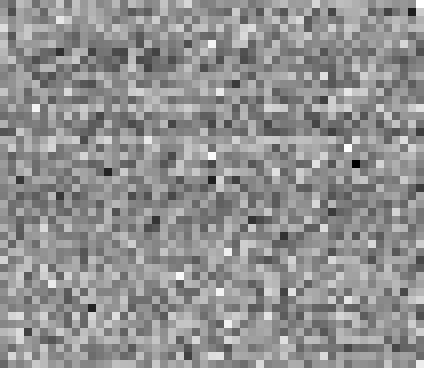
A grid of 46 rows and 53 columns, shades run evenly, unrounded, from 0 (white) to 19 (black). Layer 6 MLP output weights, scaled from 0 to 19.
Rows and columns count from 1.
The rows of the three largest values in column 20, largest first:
28, 7, 29
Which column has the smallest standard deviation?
25
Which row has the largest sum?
17
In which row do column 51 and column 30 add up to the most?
11
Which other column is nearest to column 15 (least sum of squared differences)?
43
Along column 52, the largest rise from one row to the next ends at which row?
2
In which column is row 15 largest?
13
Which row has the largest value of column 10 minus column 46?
23
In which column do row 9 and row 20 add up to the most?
22
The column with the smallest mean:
34
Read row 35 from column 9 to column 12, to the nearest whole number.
3 8 4 5
